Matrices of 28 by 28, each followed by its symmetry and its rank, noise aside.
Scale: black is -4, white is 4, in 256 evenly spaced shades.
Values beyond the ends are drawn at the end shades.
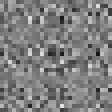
no symmetry, rank four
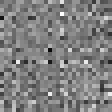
no symmetry, rank five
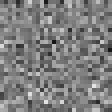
no symmetry, rank six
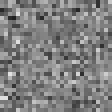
antisymmetric, rank six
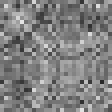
symmetric, rank four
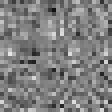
antisymmetric, rank four
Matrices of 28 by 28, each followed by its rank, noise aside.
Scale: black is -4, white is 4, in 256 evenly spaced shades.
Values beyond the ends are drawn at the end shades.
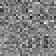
six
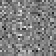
eight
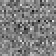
six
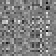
three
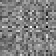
three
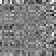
three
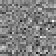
six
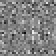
four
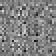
four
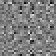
three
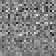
four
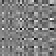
two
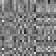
three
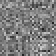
four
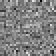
six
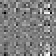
two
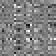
three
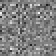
four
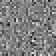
eight
